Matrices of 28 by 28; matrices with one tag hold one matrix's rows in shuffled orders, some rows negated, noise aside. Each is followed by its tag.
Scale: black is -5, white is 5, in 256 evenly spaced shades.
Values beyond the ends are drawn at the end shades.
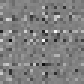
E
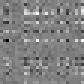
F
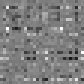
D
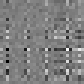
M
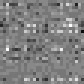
D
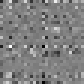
E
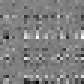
F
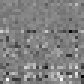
D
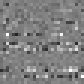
D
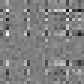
M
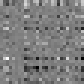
F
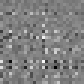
E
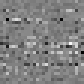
D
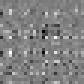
E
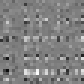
F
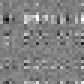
F
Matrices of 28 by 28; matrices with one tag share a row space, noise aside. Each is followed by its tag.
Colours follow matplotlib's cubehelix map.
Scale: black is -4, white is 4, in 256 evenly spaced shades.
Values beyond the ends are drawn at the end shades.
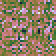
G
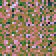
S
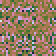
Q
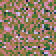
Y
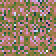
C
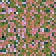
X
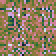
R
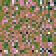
S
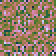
Y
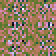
R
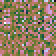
Y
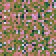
Y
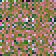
Q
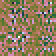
R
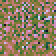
Y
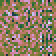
S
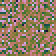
X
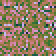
Y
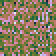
C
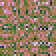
C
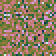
Y
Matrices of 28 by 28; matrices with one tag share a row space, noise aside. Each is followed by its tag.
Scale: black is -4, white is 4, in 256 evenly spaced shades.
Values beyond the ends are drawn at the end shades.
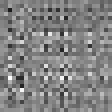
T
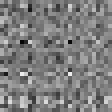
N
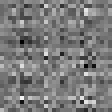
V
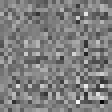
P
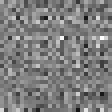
P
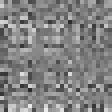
N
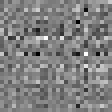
P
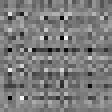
T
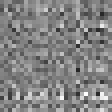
P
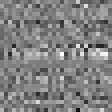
P
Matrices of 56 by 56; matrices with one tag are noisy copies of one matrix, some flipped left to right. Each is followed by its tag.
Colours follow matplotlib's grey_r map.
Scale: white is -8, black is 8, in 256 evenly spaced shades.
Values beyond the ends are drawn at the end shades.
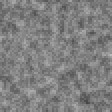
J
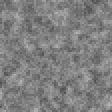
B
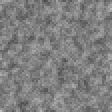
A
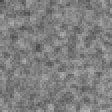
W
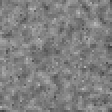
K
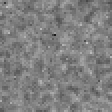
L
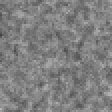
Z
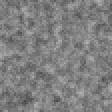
J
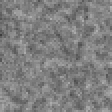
Z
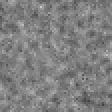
J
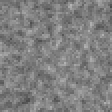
J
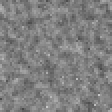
A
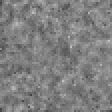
K
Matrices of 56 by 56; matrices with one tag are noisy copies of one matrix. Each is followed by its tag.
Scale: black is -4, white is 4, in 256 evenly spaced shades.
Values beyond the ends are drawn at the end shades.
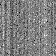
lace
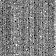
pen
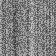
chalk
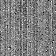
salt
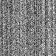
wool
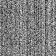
wool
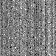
wool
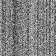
chalk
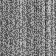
wool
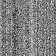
chalk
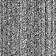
wool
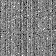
salt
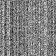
lace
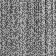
wool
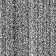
chalk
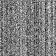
wool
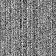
salt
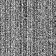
salt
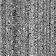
chalk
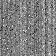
wool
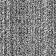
lace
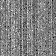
salt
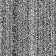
chalk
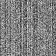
salt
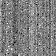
chalk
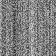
chalk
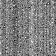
chalk
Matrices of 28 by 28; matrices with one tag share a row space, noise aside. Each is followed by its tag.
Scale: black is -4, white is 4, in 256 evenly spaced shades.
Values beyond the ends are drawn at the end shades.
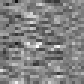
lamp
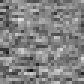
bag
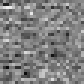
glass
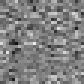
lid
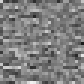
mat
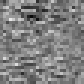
lamp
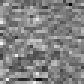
bag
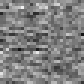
bag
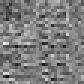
glass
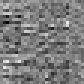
glass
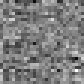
mat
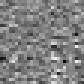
lid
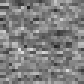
bag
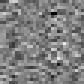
lid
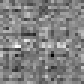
glass
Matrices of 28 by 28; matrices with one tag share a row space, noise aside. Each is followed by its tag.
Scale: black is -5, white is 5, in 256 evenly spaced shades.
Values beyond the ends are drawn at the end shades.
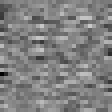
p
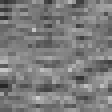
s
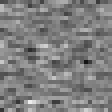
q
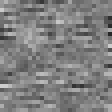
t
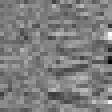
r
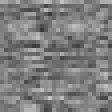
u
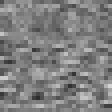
p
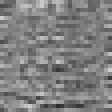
t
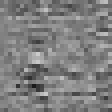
u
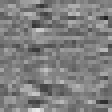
u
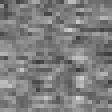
s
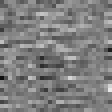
t
